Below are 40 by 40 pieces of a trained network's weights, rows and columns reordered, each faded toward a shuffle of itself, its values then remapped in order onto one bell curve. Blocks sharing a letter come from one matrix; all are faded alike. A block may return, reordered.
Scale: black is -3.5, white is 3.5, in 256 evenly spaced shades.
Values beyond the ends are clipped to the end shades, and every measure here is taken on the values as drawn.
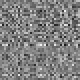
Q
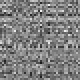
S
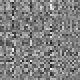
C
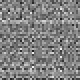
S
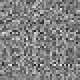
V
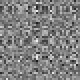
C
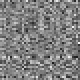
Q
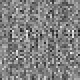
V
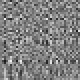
C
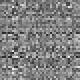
S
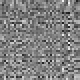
S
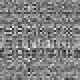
S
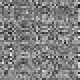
S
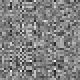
C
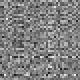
Q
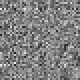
V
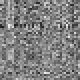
V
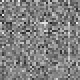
V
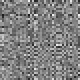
C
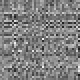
S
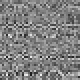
Q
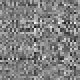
C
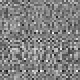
Q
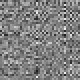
C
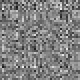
C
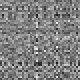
S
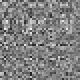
C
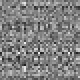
S
